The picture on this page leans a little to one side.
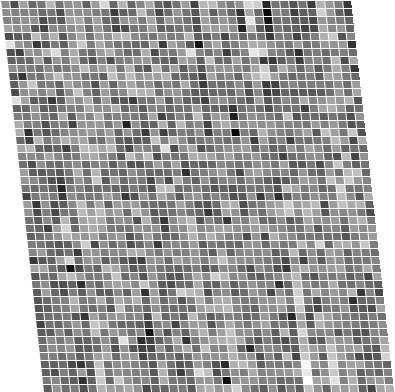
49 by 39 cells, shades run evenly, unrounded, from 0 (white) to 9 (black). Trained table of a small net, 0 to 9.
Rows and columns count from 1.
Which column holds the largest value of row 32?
6
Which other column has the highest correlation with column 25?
17
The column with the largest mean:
13
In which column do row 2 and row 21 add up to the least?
36
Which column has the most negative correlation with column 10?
37
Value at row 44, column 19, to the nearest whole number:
2
